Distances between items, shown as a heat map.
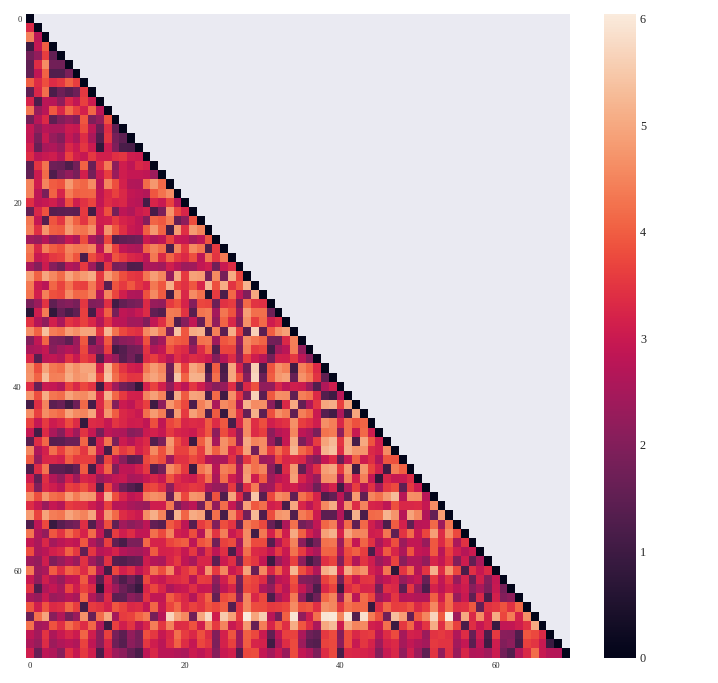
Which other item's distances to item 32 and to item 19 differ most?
0
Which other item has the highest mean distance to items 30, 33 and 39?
65
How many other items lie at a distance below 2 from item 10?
5
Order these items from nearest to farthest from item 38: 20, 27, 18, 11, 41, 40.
41, 18, 40, 27, 20, 11
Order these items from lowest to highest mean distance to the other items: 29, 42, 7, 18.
42, 18, 7, 29
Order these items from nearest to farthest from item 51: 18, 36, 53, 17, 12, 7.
12, 18, 36, 53, 17, 7
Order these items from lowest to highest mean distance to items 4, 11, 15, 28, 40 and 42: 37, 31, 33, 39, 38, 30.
31, 37, 33, 30, 38, 39
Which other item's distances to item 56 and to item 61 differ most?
29
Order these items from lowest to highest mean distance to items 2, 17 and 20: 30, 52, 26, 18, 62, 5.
62, 26, 5, 30, 18, 52
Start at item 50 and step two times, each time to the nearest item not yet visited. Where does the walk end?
1
